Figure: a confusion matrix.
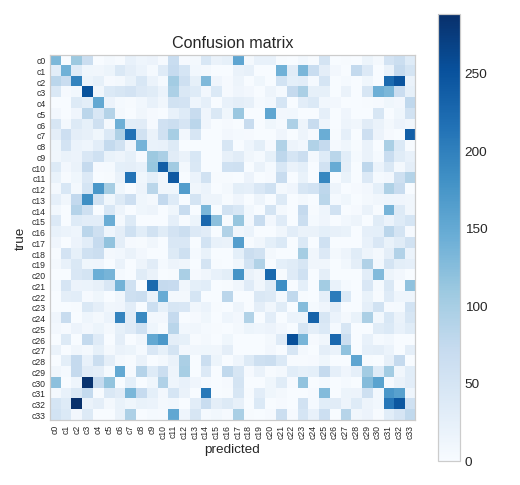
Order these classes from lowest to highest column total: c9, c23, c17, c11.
c9, c17, c23, c11
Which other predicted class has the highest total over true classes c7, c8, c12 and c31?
c25
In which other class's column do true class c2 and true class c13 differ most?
c32
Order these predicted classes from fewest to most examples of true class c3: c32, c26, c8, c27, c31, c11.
c26, c27, c8, c32, c11, c31
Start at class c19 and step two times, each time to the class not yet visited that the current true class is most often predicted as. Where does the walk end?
c6
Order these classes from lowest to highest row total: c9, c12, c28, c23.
c23, c28, c9, c12
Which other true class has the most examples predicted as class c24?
c8
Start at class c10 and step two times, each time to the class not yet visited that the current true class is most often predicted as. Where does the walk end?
c22
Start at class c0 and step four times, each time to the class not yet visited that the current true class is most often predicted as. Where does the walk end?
c4
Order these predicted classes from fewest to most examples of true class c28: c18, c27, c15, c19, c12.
c27, c15, c18, c19, c12
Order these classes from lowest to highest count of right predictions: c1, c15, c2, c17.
c15, c1, c17, c2
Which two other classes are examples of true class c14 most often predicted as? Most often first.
c31, c2
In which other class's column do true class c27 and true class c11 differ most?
c7
